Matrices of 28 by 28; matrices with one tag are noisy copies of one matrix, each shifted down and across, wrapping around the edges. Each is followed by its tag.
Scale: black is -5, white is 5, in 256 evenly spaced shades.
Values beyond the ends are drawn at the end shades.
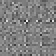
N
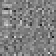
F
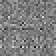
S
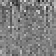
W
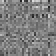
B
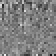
W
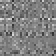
B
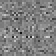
S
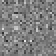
F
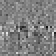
W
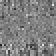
W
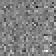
F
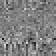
W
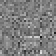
B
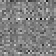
S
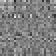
B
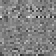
S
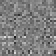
B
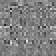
B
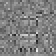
B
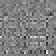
B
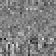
W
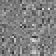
F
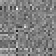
B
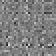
N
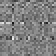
B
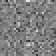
F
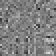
F
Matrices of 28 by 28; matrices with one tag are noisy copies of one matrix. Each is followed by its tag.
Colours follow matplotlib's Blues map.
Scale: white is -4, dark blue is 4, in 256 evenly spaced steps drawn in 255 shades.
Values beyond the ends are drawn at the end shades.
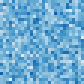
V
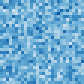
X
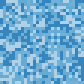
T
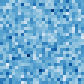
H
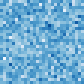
V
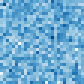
V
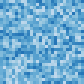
T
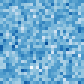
X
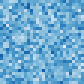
H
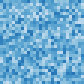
X
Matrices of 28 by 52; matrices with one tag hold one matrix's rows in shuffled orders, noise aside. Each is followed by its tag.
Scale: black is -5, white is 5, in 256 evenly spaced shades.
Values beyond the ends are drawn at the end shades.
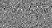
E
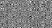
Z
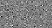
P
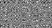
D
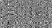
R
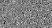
E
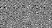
D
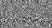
D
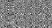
R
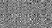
Z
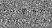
D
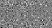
P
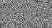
E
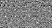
D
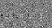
P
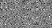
D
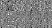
R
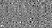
Z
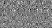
E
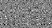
D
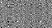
R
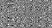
R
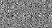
R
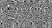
R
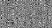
R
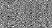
R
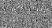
E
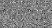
E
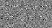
P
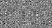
D
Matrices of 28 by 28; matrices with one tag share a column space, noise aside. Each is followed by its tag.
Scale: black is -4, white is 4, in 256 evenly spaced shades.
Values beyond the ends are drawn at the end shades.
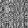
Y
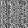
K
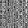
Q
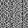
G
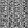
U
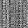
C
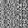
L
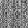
Q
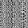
G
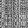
U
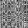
Y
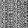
G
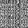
L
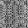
K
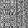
Q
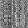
U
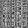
U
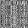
K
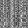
U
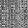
C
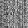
Q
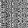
G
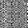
G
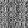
Y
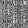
K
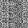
G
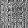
Y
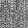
C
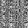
Q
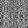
U
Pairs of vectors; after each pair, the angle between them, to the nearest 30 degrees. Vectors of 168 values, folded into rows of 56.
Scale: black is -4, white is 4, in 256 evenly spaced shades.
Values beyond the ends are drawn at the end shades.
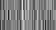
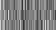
150 degrees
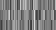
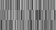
30 degrees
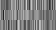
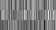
120 degrees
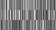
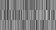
150 degrees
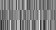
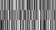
30 degrees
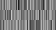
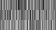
30 degrees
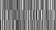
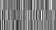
30 degrees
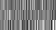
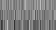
90 degrees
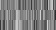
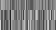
90 degrees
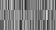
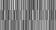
120 degrees
